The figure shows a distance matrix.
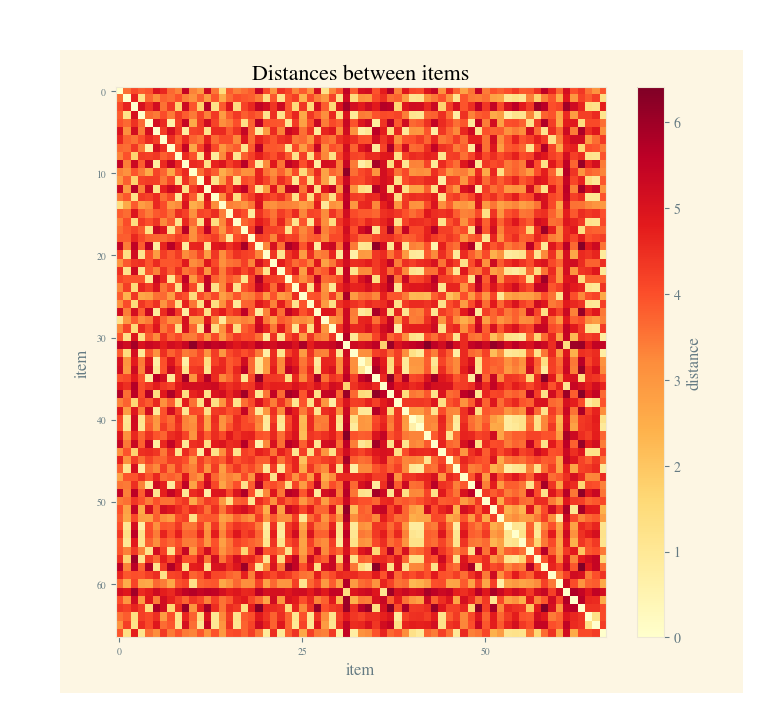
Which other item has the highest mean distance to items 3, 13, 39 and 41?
31
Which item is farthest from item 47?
37
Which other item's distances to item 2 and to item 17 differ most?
35
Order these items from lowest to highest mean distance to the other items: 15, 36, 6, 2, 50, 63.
50, 15, 6, 2, 63, 36
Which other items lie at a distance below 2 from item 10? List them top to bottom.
25, 52, 60
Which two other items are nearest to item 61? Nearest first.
36, 31
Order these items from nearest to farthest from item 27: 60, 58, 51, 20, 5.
5, 58, 20, 51, 60
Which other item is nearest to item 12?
49
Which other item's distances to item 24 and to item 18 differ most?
15
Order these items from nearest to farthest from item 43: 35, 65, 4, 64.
64, 65, 4, 35
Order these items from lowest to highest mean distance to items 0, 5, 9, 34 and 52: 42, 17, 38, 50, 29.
50, 42, 38, 29, 17
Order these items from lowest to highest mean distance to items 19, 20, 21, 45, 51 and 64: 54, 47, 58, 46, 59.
46, 54, 58, 47, 59
